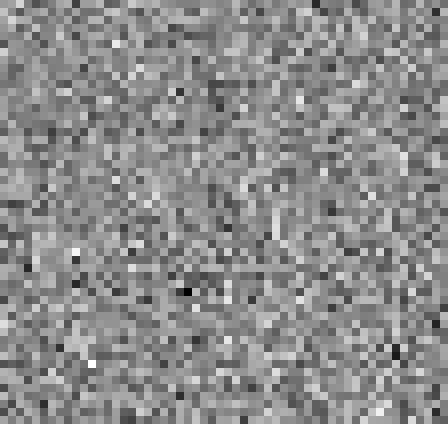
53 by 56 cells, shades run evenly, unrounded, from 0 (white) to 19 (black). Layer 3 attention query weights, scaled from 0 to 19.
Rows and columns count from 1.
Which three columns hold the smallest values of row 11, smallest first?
45, 35, 46
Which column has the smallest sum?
34
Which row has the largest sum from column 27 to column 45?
11
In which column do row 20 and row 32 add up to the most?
30
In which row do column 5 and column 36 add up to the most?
19
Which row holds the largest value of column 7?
17
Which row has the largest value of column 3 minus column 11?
44
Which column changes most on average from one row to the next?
1
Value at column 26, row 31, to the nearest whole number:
6
